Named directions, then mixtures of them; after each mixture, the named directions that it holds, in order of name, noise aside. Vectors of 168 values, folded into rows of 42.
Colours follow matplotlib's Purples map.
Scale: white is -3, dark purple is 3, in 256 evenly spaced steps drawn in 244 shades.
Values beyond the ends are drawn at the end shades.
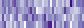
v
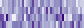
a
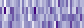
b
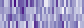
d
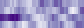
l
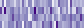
b.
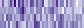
a, d.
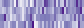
d.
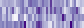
a, l, v.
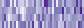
d.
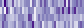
b, d.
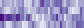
a, l.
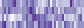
a, l, v.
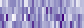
a.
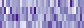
b, l, v.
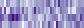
b, l.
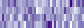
v.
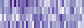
d, l.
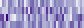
a.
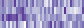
d, l, v.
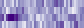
b, d, l.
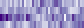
a, l.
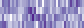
d, l, v.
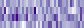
b, l, v.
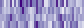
d, v.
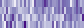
a, d, v.
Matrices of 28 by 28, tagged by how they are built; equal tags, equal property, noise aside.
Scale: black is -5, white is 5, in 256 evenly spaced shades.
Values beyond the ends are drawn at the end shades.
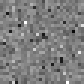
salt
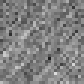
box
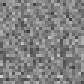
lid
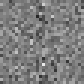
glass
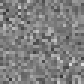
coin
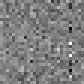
glass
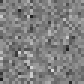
glass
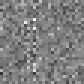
glass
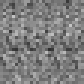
lid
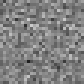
lid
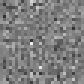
glass
